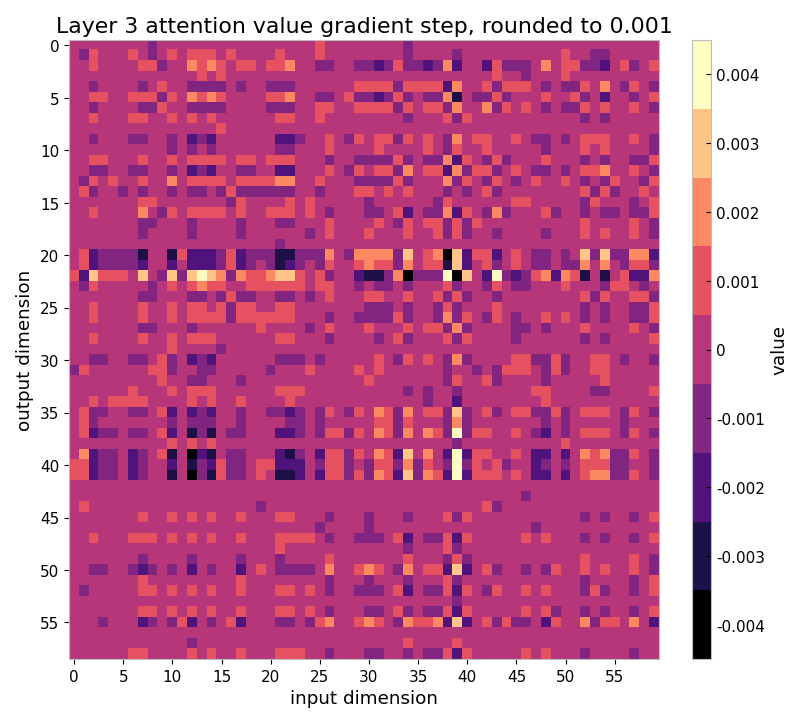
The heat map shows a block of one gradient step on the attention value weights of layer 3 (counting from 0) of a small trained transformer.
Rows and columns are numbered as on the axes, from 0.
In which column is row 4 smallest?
38
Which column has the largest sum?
39
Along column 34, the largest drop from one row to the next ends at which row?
22
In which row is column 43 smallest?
20
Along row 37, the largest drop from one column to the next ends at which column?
40
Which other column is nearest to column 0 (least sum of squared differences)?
27
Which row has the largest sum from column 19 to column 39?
55
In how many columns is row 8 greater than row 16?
16
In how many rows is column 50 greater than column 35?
8
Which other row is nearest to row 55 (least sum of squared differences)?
50
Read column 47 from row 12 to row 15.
-0.001 0.001 0 0
